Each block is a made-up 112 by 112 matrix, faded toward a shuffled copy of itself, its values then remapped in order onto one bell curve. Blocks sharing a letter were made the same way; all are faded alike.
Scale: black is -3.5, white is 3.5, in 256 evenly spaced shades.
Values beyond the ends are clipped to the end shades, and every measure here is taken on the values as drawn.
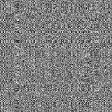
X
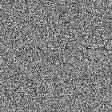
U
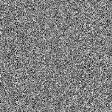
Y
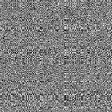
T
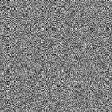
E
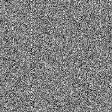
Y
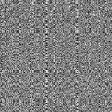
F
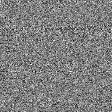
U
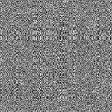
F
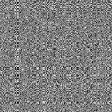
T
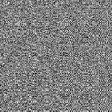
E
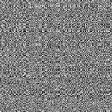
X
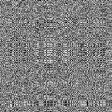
X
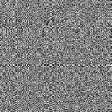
X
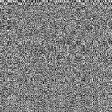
E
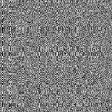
F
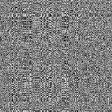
F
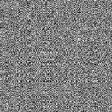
E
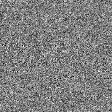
U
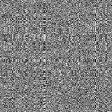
F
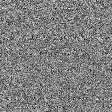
U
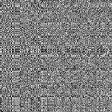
T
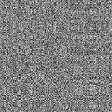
E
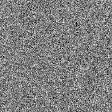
Y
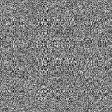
E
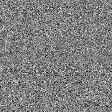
U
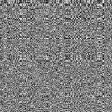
T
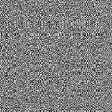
F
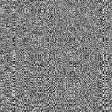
F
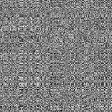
T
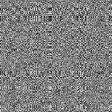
T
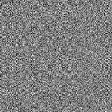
E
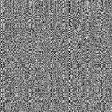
F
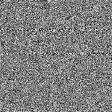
U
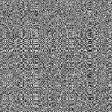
T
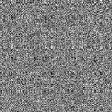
E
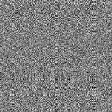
E
